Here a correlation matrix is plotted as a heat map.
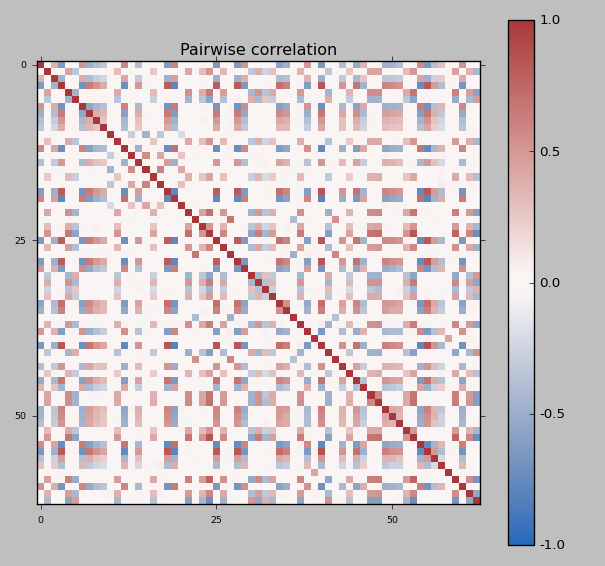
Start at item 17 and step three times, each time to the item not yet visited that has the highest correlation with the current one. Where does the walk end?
20
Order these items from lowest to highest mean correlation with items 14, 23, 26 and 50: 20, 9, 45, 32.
32, 20, 9, 45
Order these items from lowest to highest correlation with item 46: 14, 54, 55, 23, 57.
55, 14, 23, 57, 54
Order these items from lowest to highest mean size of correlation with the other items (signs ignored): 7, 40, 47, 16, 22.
22, 16, 47, 7, 40
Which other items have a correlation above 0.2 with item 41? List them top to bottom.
5, 30, 32, 62
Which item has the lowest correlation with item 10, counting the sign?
15
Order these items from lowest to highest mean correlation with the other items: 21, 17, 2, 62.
62, 2, 17, 21
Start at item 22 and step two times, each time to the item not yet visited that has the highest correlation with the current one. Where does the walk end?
42
